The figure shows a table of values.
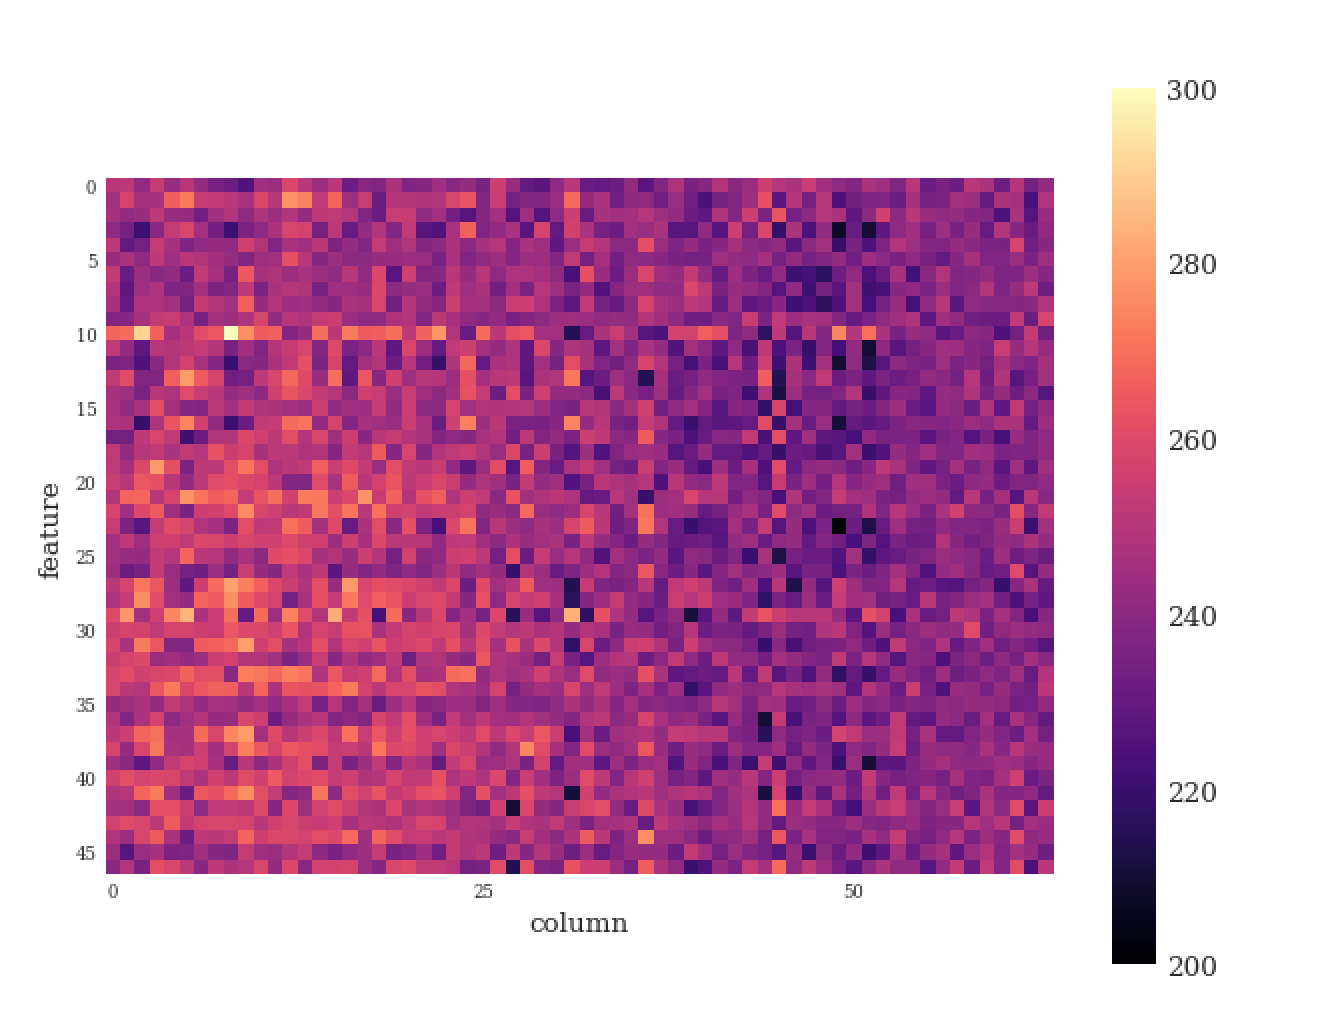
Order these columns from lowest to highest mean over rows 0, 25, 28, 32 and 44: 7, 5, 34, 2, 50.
50, 34, 5, 7, 2
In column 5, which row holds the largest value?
29
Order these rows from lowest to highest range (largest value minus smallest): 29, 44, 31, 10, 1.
44, 1, 31, 29, 10
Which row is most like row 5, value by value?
35
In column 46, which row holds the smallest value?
27
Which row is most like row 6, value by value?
8
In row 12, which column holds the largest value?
24
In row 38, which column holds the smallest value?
49
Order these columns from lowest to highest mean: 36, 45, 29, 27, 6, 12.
45, 27, 29, 36, 6, 12
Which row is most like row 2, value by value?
9
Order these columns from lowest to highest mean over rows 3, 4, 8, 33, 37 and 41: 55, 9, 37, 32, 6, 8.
55, 37, 8, 32, 6, 9
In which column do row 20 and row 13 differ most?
31
